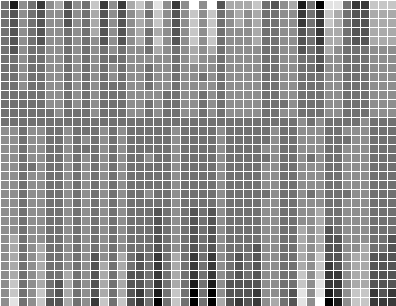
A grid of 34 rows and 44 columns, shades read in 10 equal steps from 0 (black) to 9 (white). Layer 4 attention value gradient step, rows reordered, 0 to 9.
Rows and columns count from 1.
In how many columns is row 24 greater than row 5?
18
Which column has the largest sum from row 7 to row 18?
22
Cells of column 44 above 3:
26
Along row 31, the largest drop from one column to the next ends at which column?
37
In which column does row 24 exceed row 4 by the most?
36
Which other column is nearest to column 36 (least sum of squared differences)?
34
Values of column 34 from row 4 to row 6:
3 3 3
